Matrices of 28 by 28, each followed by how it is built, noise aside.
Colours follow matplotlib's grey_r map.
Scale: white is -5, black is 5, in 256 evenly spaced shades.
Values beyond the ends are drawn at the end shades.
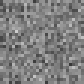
blocks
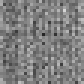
blocks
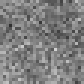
smooth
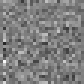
low rank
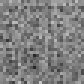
blocks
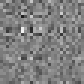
low rank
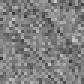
Toeplitz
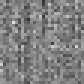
blocks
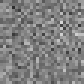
low rank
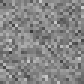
Toeplitz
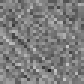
Toeplitz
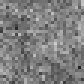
smooth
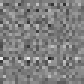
low rank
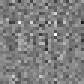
low rank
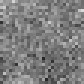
smooth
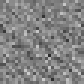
Toeplitz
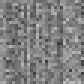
blocks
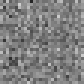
blocks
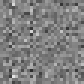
low rank
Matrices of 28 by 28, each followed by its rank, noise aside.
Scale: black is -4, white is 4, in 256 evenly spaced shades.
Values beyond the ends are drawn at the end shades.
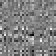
three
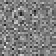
six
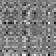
two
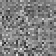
six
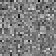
six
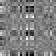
one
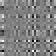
one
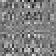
three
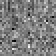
six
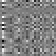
two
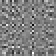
three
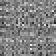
six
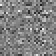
four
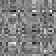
three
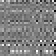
two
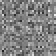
four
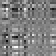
two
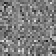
six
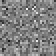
six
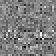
four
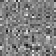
four
